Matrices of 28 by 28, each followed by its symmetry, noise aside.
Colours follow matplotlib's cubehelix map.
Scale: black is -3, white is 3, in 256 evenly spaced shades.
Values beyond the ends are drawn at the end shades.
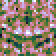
mirrored left to right.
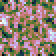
same after a half turn.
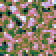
antisymmetric.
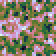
mirrored top to bottom.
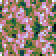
mirrored top to bottom.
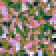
antisymmetric.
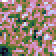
symmetric across the other diagonal.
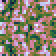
mirrored top to bottom.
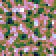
antisymmetric.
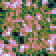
symmetric across the other diagonal.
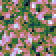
symmetric across the other diagonal.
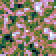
antisymmetric.
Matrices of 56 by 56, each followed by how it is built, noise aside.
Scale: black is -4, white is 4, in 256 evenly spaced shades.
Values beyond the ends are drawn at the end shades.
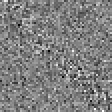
banded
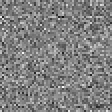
low rank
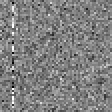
uneven columns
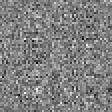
low rank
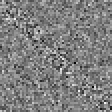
banded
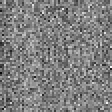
blocks
